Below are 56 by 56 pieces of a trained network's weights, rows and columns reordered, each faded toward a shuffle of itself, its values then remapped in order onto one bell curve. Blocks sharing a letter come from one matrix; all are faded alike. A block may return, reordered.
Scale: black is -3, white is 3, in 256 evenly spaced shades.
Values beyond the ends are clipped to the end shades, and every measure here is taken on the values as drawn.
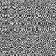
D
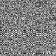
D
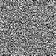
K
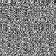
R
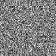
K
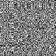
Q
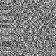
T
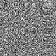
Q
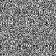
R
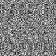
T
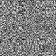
R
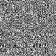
K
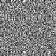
R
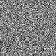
R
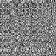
T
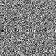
K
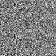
K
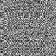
T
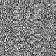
Q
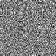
Q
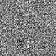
K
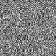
Q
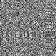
Q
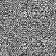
R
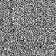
R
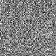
K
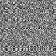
D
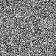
K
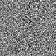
Q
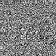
K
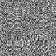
Q
